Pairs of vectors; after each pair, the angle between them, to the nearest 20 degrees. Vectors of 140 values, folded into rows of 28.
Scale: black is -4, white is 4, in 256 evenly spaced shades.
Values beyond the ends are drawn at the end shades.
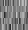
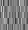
60 degrees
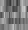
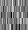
100 degrees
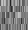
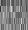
140 degrees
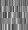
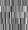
80 degrees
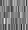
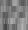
80 degrees
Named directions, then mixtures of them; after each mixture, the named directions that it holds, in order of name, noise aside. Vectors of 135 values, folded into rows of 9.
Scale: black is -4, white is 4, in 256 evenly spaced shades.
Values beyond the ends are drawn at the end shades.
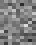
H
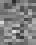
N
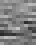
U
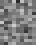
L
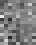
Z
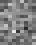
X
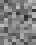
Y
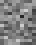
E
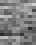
E, U.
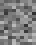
H, L.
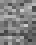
E, H, U.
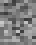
N, X.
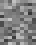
N, Z.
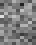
E, H, Z.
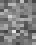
X.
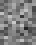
E, X.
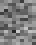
X.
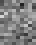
H, Z.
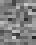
N, U, Y.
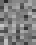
X, Y, Z.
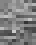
U, X.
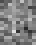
L, X.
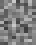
L.
